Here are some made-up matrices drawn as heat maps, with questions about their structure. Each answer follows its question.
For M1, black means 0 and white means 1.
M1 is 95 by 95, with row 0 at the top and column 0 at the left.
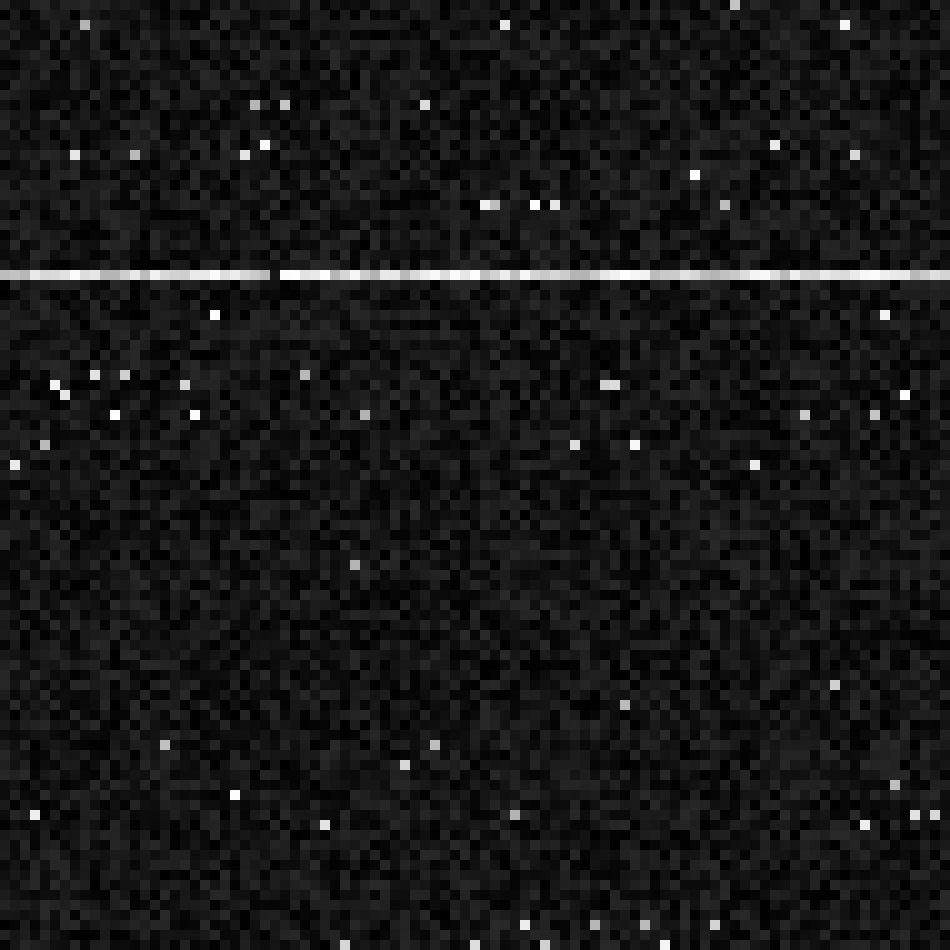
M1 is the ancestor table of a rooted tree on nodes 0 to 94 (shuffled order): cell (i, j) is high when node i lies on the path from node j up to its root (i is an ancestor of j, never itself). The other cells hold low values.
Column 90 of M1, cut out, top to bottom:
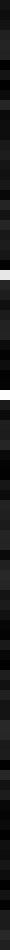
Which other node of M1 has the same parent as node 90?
6
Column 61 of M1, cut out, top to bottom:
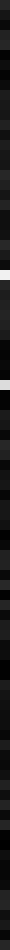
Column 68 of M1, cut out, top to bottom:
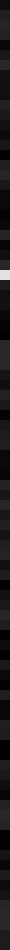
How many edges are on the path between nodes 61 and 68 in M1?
3
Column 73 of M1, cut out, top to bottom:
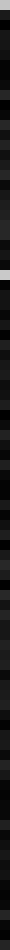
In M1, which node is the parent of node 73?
0
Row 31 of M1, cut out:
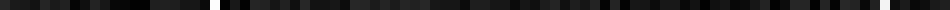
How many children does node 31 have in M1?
2
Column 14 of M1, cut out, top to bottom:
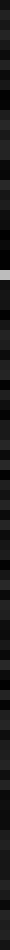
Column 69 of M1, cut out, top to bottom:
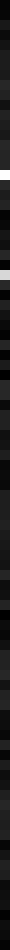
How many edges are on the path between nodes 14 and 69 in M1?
3
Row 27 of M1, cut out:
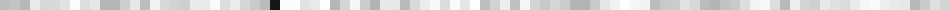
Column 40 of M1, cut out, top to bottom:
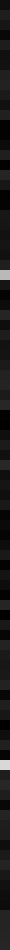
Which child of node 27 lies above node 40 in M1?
76
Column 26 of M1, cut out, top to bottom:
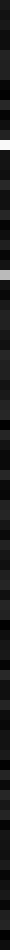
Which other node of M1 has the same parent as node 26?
77
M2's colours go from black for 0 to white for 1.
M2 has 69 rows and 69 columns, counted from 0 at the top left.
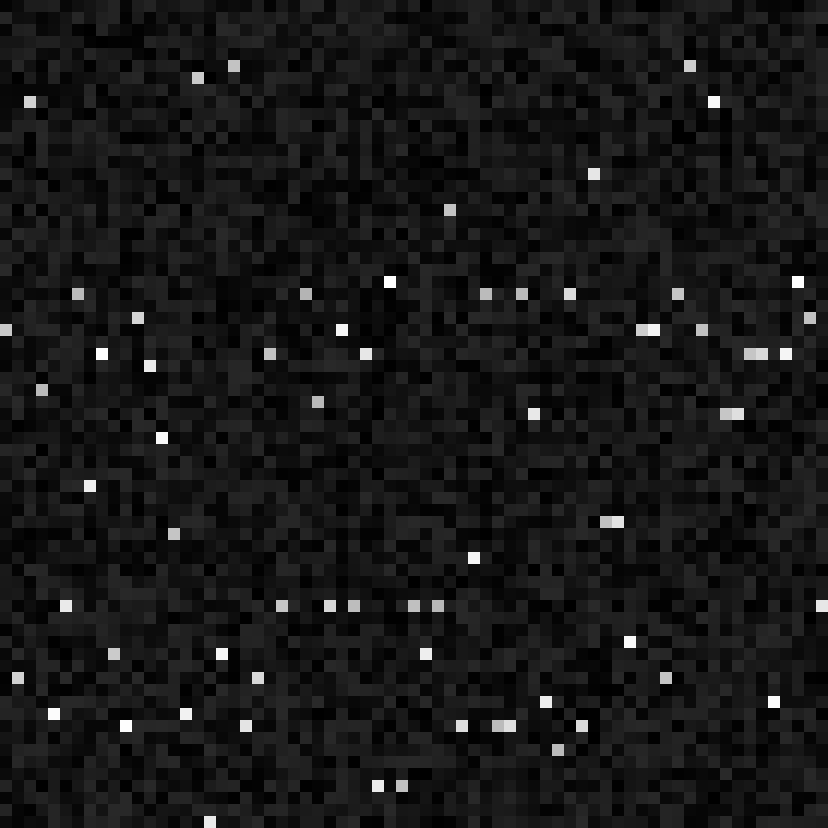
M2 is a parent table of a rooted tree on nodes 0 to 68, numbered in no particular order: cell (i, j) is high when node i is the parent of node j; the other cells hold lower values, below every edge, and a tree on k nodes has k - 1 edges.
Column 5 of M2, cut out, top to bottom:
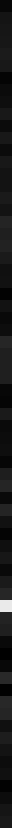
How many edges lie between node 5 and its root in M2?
3
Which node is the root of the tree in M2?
24
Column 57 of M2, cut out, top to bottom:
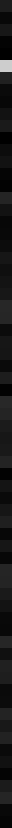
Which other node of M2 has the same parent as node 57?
19
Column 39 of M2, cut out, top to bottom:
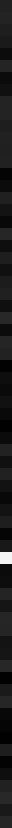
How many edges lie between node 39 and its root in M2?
6
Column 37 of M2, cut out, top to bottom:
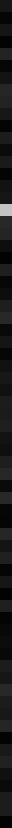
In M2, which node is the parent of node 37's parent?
68
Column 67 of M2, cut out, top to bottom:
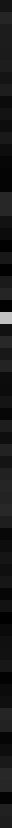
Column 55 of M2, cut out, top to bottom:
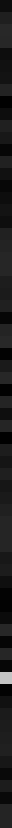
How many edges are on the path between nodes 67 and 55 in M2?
9
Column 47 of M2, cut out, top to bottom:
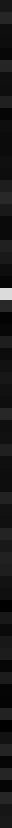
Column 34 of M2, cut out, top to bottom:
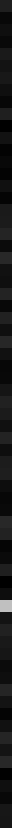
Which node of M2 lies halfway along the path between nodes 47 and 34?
43
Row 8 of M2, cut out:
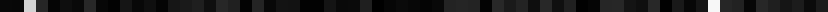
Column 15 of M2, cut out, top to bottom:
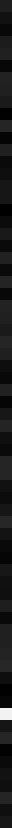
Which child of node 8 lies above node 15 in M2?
59
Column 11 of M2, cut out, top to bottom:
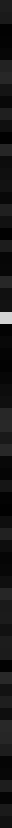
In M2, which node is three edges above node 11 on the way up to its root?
65
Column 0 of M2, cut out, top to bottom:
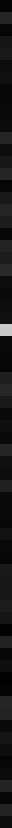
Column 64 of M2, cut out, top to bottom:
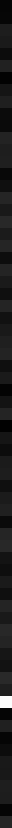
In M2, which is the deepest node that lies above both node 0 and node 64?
27
